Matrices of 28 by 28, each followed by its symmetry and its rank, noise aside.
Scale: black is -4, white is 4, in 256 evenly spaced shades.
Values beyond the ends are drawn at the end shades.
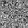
no symmetry, rank six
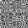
no symmetry, rank five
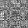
no symmetry, rank four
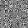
no symmetry, rank four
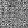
no symmetry, rank six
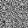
antisymmetric, rank six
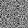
no symmetry, rank six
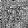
no symmetry, rank six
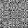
no symmetry, rank five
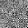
symmetric, rank four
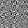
antisymmetric, rank four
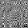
no symmetry, rank four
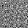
antisymmetric, rank four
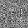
no symmetry, rank six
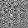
no symmetry, rank six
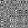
antisymmetric, rank four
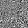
antisymmetric, rank six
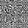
antisymmetric, rank six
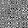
no symmetry, rank four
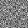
no symmetry, rank six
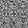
no symmetry, rank five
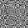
antisymmetric, rank four
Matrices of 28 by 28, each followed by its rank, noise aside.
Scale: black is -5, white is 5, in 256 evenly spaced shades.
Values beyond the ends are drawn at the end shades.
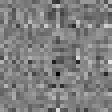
four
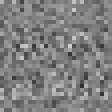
five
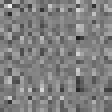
two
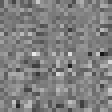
four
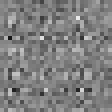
three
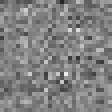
five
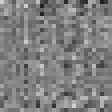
three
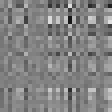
one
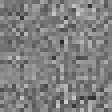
five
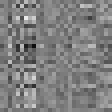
two
